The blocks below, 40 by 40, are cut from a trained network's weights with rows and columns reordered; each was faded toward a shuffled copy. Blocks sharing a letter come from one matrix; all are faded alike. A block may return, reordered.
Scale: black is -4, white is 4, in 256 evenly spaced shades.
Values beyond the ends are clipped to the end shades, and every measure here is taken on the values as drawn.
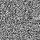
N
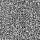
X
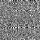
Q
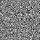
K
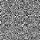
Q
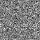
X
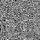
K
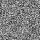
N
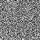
N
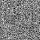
K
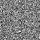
X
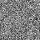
X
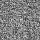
X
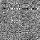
Q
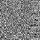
Q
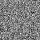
X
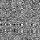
Q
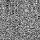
K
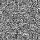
X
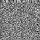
Q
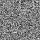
X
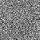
Q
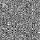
K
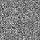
Q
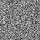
K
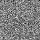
X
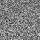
N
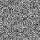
K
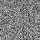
K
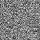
N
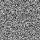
N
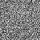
N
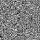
K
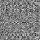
Q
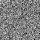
X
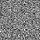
Q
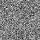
N
